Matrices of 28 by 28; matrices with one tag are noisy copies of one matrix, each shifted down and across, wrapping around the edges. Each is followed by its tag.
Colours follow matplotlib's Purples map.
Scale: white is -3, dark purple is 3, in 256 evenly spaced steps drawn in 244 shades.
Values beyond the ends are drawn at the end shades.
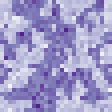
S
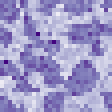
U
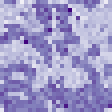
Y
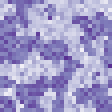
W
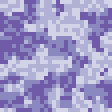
W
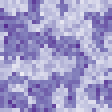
W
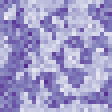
S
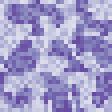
U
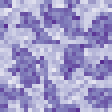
U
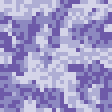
W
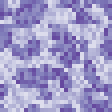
U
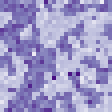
S
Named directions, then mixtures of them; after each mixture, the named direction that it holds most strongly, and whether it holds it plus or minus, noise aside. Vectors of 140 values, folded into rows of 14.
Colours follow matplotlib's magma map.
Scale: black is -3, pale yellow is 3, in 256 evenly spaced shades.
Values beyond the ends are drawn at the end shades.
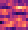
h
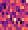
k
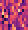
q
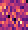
k, minus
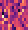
q, minus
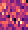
k, minus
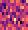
k, plus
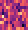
q, minus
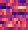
h, plus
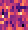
q, minus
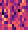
q, minus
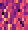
q, minus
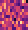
k, minus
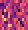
q, minus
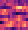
h, plus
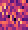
k, minus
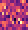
k, minus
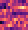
h, plus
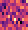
k, plus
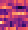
h, minus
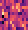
q, plus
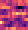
h, minus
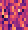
q, plus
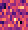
k, plus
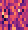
q, plus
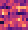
h, plus
